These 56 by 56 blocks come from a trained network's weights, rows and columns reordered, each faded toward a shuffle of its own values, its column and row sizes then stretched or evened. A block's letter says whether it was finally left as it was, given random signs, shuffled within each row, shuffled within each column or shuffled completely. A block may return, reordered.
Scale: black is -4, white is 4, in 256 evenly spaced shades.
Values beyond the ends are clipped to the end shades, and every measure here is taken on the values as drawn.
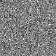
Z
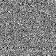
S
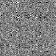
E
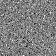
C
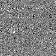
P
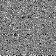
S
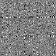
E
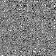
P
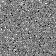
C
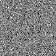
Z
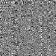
E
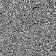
P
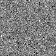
Z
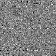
S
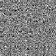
E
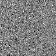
Z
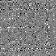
E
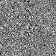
P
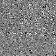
P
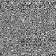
E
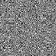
E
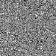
P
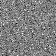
C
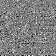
S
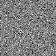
Z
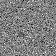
C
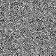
P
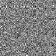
E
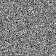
C
